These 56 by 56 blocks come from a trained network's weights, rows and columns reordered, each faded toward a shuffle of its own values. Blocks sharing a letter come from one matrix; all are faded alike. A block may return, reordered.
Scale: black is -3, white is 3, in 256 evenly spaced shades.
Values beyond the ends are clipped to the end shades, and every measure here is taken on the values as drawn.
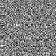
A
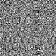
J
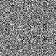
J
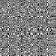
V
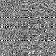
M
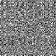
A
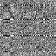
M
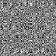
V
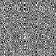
V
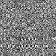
A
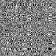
V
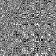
V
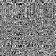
A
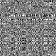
M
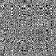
V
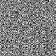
J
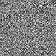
A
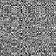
M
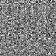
J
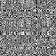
M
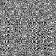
A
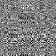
V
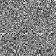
J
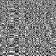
M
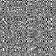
V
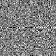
J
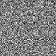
A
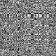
M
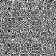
A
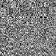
J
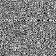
J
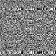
M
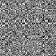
M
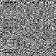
M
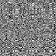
M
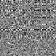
M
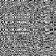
M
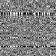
M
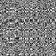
M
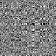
V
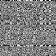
M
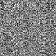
J
